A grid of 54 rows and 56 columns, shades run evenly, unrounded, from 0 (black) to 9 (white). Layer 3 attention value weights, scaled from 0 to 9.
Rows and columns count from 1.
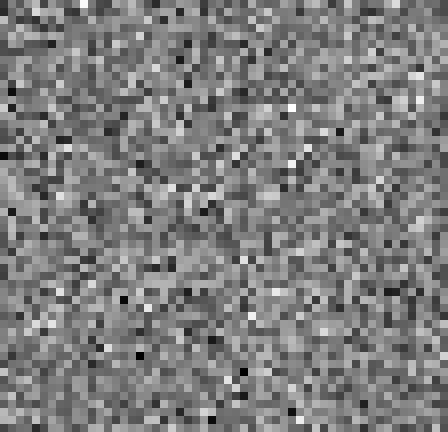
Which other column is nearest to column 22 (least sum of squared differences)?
42
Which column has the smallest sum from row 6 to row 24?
31
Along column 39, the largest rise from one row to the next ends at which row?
19
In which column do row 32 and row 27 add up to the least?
2
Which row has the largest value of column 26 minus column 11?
26
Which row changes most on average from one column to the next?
37
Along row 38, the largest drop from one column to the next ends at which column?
16
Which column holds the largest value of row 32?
38
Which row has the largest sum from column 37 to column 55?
8
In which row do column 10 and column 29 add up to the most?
48
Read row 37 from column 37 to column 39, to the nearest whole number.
6 3 5
